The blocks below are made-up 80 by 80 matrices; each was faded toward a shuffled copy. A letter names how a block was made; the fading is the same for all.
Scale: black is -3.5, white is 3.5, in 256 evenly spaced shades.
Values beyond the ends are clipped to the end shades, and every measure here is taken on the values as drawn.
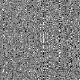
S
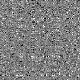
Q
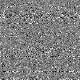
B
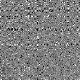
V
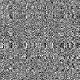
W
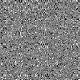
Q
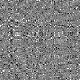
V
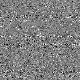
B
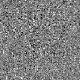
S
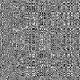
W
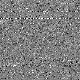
B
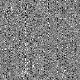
S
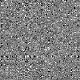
Q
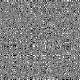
V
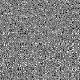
Q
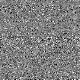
B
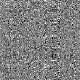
S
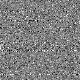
B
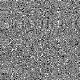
Q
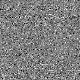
B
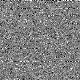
B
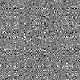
V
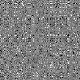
V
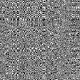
W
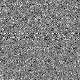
B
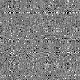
V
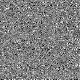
B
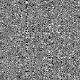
S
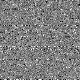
B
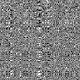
W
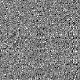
Q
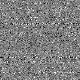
B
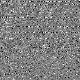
B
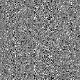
S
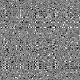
V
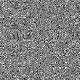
Q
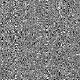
S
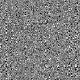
S
